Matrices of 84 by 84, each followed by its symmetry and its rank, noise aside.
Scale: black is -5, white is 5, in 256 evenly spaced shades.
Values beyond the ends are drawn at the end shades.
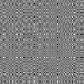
antisymmetric, rank two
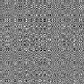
no symmetry, rank four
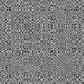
symmetric, rank three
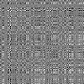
symmetric, rank three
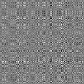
no symmetry, rank three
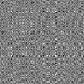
symmetric, rank four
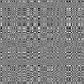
no symmetry, rank two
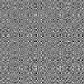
no symmetry, rank three
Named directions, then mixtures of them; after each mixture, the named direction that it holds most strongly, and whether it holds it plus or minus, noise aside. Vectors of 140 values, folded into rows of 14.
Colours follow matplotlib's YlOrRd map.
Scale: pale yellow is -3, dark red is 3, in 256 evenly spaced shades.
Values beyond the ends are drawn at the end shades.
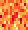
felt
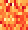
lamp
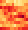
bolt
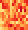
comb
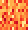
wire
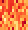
wire, minus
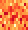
felt, plus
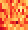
comb, minus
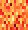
felt, minus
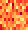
lamp, minus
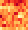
bolt, minus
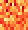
lamp, plus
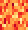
felt, minus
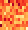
lamp, minus
